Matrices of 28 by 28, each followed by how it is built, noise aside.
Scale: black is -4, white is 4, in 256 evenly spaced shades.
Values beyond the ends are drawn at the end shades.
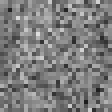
blocks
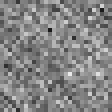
Toeplitz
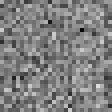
blocks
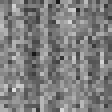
blocks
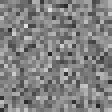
noise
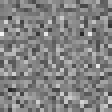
repeating columns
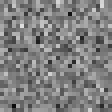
repeating columns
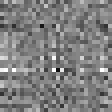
low rank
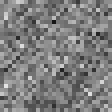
Hankel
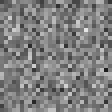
repeating columns
